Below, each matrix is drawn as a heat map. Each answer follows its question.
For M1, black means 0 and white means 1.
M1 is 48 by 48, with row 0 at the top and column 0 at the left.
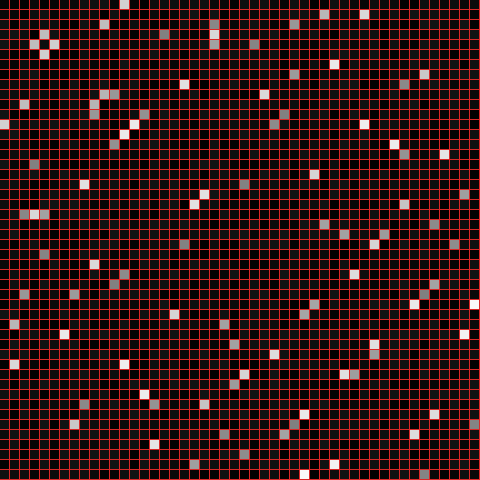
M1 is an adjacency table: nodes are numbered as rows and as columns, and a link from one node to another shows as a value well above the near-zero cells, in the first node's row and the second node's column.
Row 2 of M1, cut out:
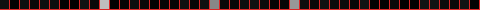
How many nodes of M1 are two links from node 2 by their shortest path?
5
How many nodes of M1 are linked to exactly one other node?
12
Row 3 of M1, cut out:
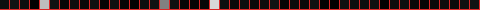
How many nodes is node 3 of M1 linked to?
3
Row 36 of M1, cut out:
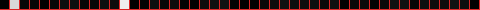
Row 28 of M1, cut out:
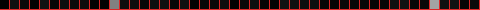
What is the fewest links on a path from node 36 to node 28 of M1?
5
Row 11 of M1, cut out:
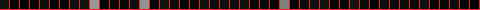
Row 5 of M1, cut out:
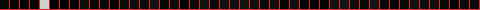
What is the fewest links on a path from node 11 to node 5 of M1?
6
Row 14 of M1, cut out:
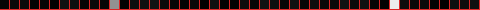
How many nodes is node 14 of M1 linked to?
2
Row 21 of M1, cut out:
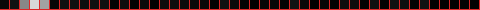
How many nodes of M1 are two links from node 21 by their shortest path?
5
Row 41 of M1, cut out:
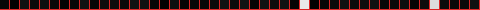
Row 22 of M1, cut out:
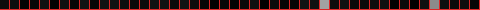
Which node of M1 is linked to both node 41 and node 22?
node 43
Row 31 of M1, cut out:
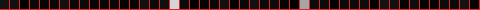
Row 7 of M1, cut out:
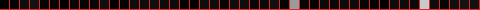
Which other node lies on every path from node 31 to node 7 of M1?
node 30
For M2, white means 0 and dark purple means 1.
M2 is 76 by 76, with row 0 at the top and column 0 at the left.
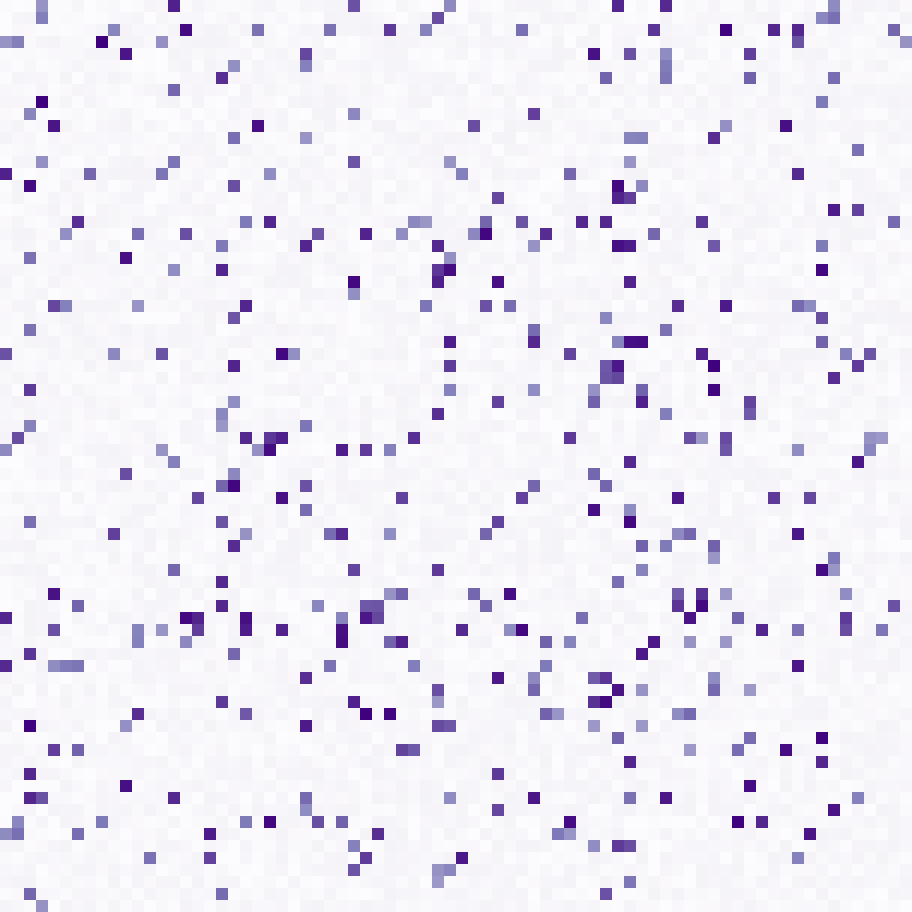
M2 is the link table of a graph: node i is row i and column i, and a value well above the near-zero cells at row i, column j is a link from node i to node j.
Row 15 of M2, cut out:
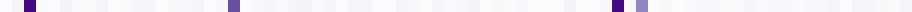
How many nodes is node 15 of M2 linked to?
4
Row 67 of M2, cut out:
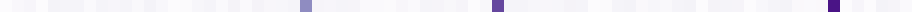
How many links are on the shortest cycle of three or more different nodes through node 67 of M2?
4
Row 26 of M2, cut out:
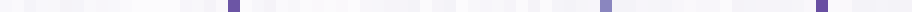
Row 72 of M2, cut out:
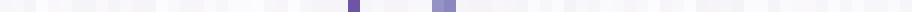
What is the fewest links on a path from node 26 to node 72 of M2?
4
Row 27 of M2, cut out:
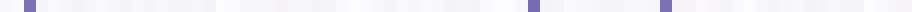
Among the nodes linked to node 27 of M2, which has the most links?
node 2
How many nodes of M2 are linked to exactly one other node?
4
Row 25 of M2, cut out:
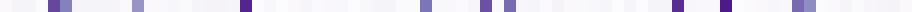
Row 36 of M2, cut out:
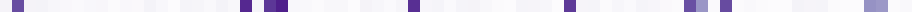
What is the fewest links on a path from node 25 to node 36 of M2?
2
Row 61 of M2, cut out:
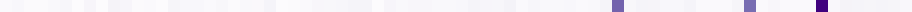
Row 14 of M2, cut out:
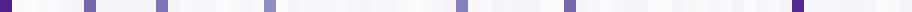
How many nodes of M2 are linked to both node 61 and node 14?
0
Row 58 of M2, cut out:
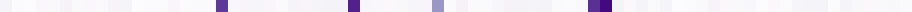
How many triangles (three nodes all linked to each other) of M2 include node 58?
1
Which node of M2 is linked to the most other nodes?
node 52
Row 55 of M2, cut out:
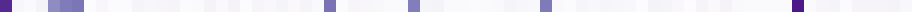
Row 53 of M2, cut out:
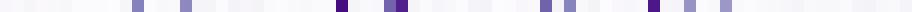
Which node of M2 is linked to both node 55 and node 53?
node 45
